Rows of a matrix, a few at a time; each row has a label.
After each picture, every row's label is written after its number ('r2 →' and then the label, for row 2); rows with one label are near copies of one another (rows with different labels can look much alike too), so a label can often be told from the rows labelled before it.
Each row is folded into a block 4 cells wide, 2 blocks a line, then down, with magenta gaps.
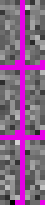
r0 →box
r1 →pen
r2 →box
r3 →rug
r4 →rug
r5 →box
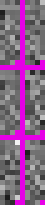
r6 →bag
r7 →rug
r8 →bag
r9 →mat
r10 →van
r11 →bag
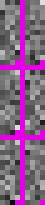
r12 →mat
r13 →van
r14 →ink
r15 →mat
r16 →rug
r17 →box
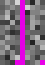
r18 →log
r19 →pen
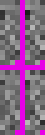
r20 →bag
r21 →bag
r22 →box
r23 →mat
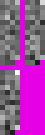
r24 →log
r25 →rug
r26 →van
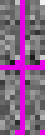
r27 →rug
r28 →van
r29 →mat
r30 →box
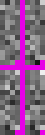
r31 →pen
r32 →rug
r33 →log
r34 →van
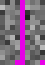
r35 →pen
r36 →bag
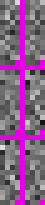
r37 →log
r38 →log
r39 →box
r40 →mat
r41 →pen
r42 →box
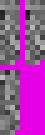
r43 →bag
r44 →bag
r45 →pen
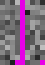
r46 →rug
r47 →box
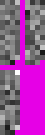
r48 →rug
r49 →mat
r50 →van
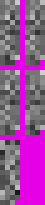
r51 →log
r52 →log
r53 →log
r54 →van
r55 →mat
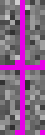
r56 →log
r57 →pen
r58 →box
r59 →bag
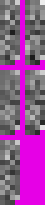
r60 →log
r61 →van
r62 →ink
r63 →ink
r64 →log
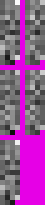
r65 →van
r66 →log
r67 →rug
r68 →log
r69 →van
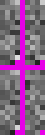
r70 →ink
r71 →rug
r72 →ink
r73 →bag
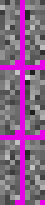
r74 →pen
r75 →bag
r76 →log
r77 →pen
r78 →log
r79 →bag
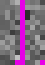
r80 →ink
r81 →bag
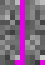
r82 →log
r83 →ink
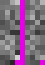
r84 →ink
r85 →log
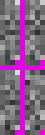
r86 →van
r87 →log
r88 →van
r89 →box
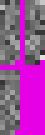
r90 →pen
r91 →ink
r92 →bag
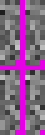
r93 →box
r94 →box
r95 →pen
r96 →pen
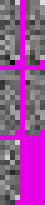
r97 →rug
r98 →van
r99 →bag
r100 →box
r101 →log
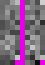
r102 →ink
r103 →rug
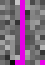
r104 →rug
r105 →mat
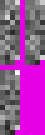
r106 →log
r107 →ink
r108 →van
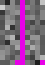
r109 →pen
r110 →rug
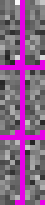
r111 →van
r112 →ink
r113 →bag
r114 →mat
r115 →log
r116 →pen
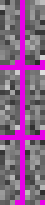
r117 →pen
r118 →ink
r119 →log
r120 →van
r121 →pen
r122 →mat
